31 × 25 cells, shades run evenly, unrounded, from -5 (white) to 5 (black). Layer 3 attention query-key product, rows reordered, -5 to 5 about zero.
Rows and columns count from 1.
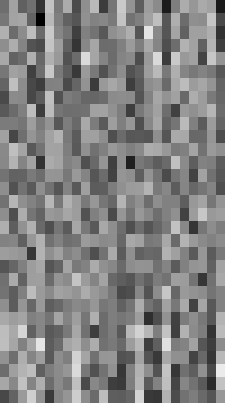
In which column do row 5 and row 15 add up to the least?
10
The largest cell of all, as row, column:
2, 5
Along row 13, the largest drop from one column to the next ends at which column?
6
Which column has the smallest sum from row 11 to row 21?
23
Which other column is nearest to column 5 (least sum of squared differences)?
19
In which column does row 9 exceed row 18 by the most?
20
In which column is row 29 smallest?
25
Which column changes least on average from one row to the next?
14
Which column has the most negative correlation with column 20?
16
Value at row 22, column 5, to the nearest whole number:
-1
